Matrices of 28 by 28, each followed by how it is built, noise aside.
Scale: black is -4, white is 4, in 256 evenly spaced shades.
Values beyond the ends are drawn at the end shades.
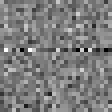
uneven rows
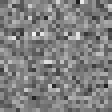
uneven rows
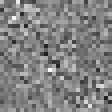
block diagonal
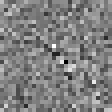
banded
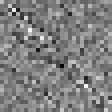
banded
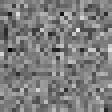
uneven rows
